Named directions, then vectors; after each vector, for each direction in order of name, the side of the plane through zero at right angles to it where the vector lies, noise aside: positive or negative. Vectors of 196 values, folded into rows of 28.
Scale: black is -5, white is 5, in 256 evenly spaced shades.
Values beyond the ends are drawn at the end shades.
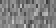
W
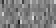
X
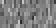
negative, negative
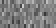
negative, positive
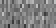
negative, positive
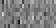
negative, positive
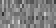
positive, negative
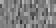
negative, negative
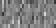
positive, negative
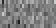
negative, positive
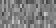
positive, negative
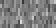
positive, positive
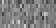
positive, negative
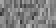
negative, negative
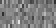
positive, negative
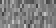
positive, negative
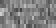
positive, positive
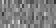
positive, negative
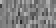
negative, negative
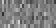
positive, negative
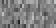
negative, positive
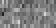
positive, negative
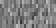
negative, negative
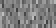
positive, positive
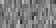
negative, negative
